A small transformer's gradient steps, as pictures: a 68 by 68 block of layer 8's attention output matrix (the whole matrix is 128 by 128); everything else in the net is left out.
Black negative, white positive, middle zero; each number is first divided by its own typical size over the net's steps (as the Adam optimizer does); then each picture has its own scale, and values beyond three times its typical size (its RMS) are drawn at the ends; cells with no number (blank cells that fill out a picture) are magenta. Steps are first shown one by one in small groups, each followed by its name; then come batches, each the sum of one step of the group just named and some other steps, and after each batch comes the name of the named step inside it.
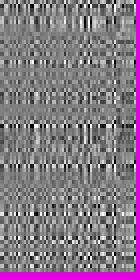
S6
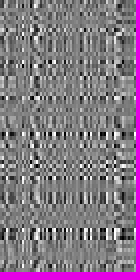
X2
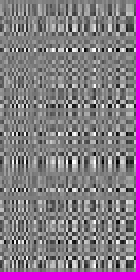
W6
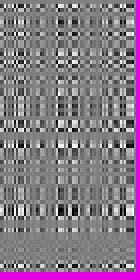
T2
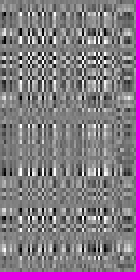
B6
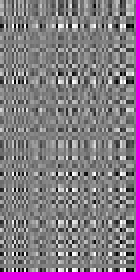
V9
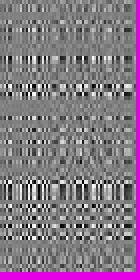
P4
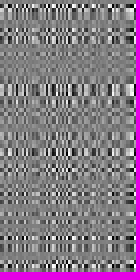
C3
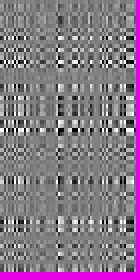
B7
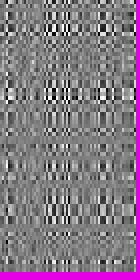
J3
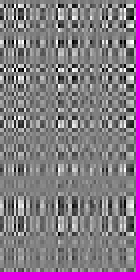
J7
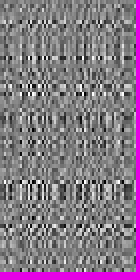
P4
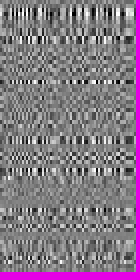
B6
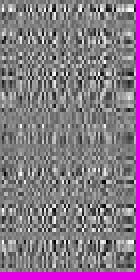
B6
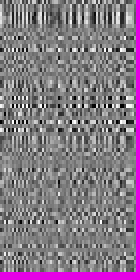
B7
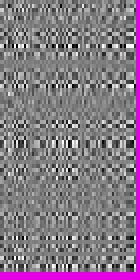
C3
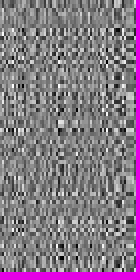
B7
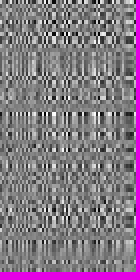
J3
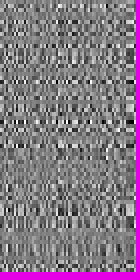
T2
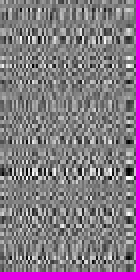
B6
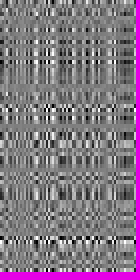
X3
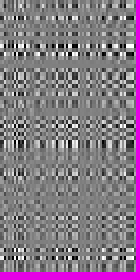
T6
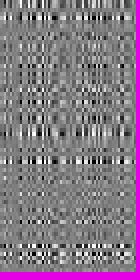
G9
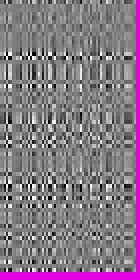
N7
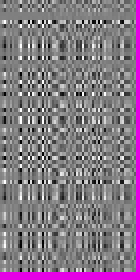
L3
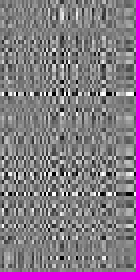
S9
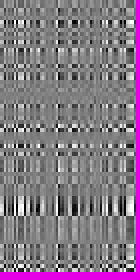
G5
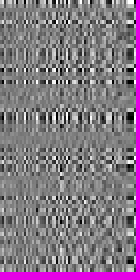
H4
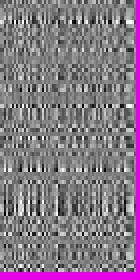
G5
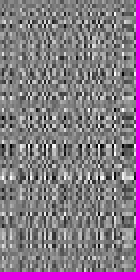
L3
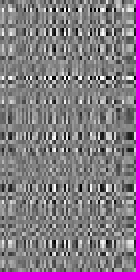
N7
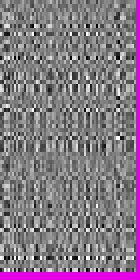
T6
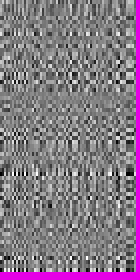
T6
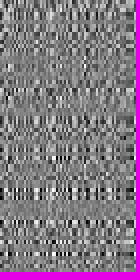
X3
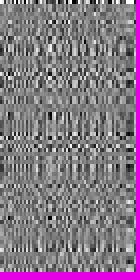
H4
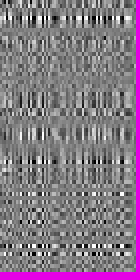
G9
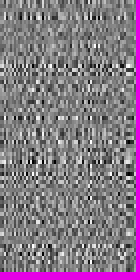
G9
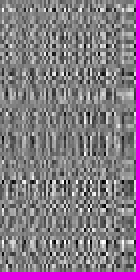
S9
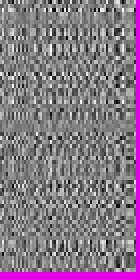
S9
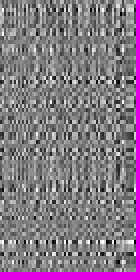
X3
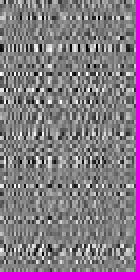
G9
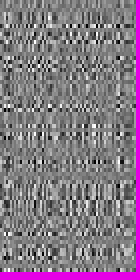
G9
